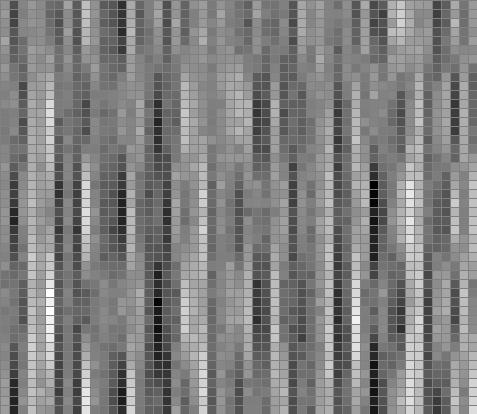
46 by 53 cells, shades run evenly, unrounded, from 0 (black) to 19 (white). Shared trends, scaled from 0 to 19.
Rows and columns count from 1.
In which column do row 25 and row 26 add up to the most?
46
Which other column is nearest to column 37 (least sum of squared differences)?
4
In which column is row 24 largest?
10
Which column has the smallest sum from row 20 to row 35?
42
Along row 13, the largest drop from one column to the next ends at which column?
29
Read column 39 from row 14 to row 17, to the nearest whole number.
8 9 8 7
